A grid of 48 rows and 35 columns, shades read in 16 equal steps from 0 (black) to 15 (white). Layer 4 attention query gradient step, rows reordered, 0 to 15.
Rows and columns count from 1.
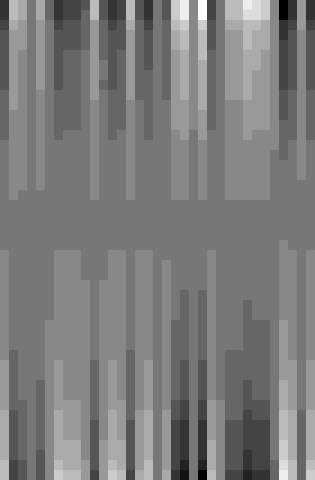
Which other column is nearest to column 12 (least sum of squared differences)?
10
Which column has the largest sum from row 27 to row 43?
32
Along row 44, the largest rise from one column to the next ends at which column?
24
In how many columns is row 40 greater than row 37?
1
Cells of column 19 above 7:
22
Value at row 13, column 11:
8
